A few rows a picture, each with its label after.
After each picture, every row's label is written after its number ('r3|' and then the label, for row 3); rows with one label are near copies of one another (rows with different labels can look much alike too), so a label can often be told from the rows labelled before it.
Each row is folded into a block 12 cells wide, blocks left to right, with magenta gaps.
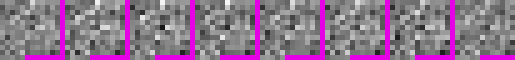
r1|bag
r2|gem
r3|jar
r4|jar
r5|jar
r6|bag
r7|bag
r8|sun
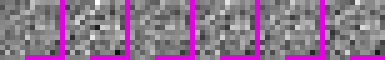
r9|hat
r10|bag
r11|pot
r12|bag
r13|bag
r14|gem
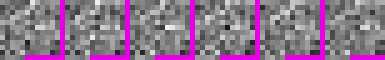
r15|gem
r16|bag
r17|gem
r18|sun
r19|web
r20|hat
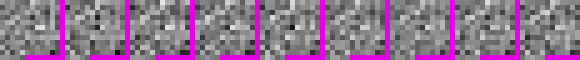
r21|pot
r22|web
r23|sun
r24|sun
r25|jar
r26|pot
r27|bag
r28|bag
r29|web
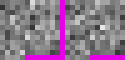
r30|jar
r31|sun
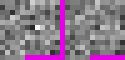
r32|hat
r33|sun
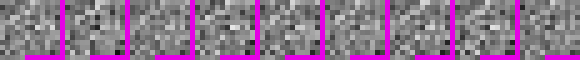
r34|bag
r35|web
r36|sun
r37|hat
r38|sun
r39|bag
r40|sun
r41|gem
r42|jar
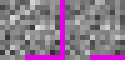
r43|sun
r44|pot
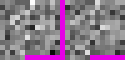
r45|bag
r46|gem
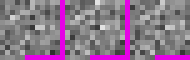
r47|hat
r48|gem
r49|gem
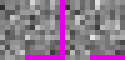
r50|jar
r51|jar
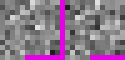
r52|hat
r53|jar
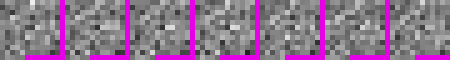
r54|jar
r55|gem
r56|gem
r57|gem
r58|bag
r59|sun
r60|bag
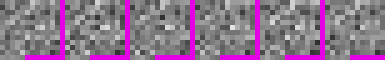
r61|pot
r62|pot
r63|hat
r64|hat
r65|sun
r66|web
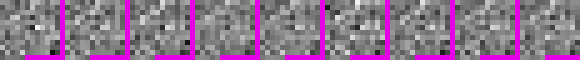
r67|hat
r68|pot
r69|sun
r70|sun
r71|hat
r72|jar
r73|pot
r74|gem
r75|bag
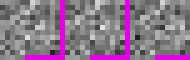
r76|pot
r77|sun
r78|bag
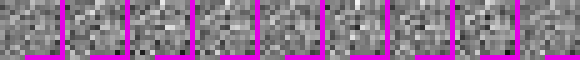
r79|sun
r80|web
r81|gem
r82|gem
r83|sun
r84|jar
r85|jar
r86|web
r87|gem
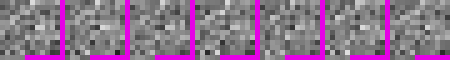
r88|sun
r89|gem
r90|pot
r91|gem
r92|jar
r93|hat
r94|gem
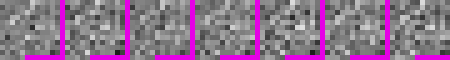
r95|bag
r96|pot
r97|jar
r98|gem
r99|pot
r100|sun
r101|pot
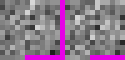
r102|bag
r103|sun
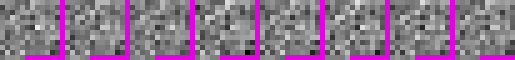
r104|hat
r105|web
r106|pot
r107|web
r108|pot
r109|bag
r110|bag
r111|hat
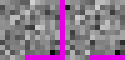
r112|web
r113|web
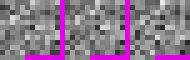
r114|sun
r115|sun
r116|pot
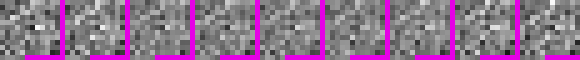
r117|hat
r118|sun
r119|hat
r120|sun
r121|gem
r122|pot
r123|gem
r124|gem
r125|bag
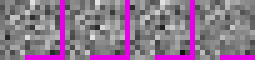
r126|bag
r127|jar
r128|web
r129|web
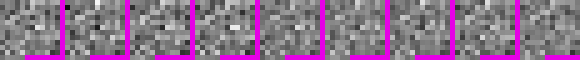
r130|hat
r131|jar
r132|sun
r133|hat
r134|hat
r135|jar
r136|jar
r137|sun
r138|web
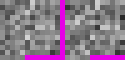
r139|bag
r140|sun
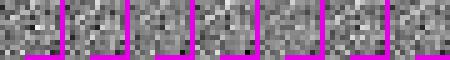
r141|hat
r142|bag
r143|web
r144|web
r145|pot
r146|sun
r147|web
